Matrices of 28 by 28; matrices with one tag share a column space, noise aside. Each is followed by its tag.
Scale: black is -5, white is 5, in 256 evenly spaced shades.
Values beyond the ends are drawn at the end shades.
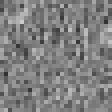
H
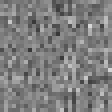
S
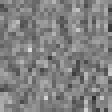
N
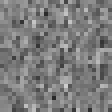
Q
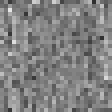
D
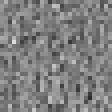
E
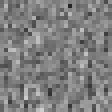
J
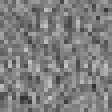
N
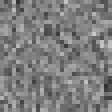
E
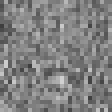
N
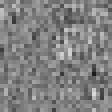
H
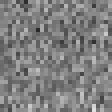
E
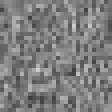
N
